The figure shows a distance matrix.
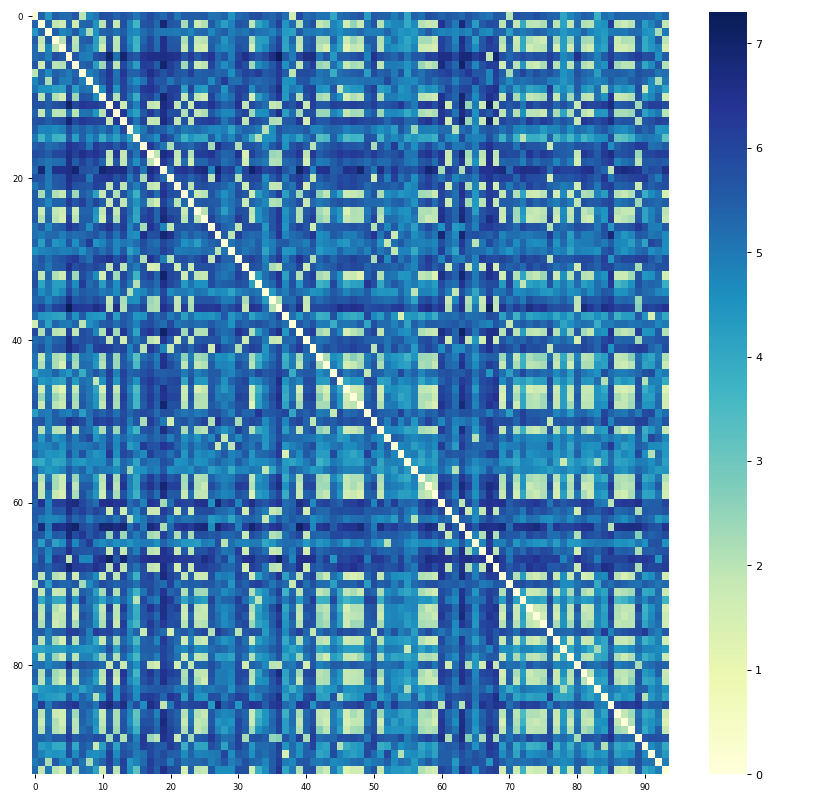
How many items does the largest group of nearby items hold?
33
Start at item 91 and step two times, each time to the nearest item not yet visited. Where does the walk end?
54
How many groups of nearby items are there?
15
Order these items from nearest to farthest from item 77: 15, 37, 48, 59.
59, 48, 15, 37
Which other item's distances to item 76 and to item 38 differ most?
20
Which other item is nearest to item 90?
9
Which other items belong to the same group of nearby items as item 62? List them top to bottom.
14, 34, 56
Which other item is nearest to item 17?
31
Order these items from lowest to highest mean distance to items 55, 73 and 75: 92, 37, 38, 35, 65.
37, 65, 38, 92, 35
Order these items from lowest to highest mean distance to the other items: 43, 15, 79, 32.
79, 43, 32, 15
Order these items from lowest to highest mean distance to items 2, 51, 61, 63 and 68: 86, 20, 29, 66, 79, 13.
66, 13, 79, 86, 29, 20
